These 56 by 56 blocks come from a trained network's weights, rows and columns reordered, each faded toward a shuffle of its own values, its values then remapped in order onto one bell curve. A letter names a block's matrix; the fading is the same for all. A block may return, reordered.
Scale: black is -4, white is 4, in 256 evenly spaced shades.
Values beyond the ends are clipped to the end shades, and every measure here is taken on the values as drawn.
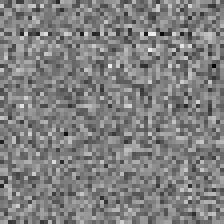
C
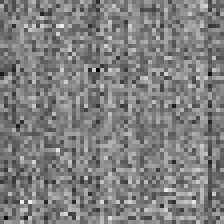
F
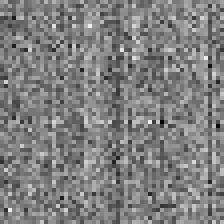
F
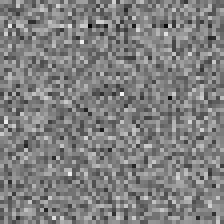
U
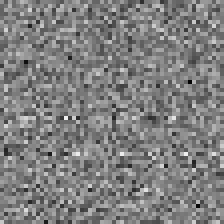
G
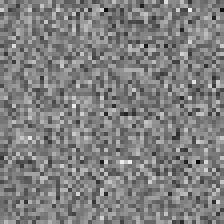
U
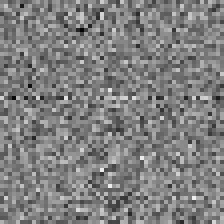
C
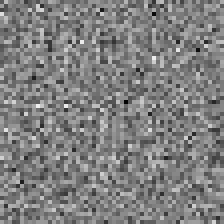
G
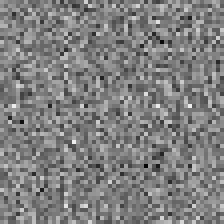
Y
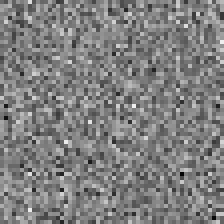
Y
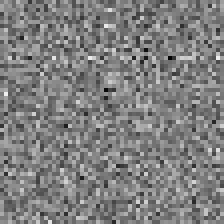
C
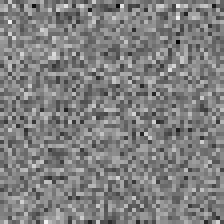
G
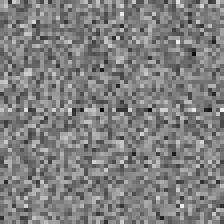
C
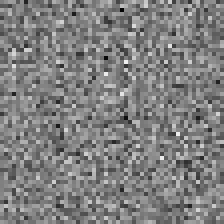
Y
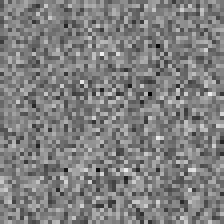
U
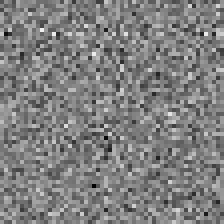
C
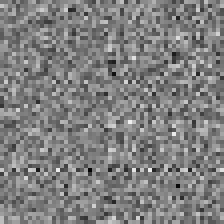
C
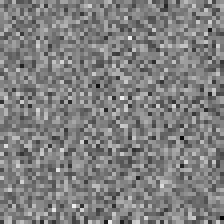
U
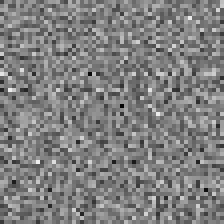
G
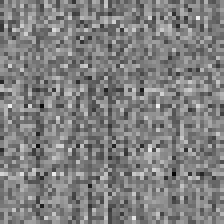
F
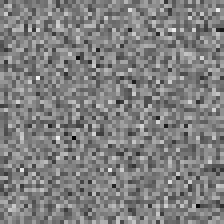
U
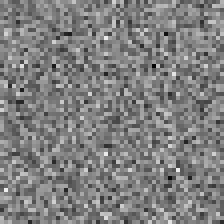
U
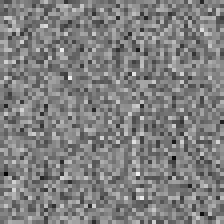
Y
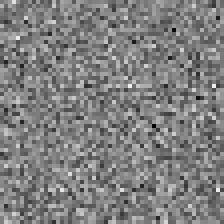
U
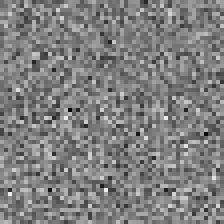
U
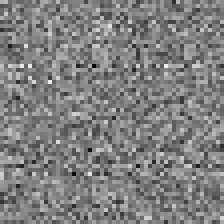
G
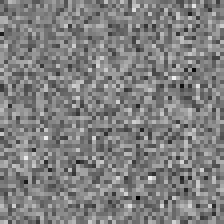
G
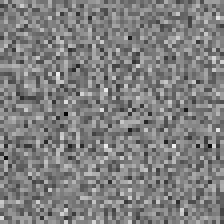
U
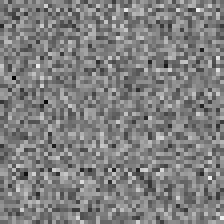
G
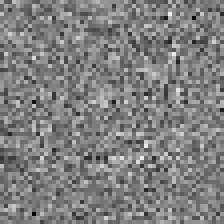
U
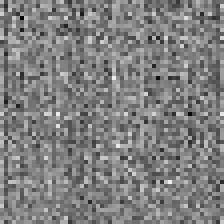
F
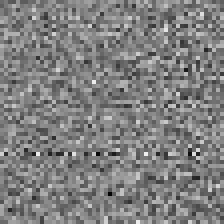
C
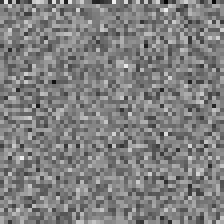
C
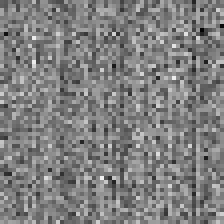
F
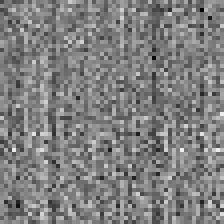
F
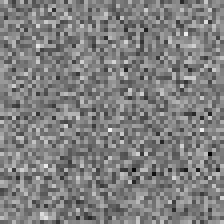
U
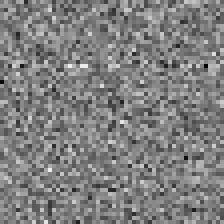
C
